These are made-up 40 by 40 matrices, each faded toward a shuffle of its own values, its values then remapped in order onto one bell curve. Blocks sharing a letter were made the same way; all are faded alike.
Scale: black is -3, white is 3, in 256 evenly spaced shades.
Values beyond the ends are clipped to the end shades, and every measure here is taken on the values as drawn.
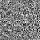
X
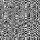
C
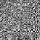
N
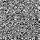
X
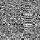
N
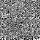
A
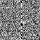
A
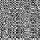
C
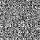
X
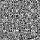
X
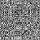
N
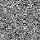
X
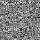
A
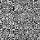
A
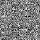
A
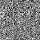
X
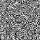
X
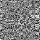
N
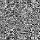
A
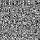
X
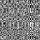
C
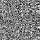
X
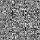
A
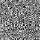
A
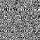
N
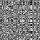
C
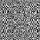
C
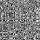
N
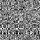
N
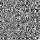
A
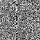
A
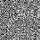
X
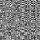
C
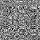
N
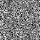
A
